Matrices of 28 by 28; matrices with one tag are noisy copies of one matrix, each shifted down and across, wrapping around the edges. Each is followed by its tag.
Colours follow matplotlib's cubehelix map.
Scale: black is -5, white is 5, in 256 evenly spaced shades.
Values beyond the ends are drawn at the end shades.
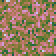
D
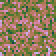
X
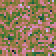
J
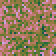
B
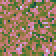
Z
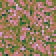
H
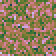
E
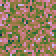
Z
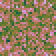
E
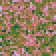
B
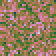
J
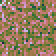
X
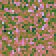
D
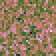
X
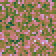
X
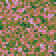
E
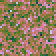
J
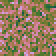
D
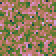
E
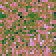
B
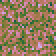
E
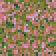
E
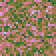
J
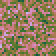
J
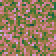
X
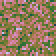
H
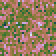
B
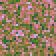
H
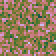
D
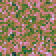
X
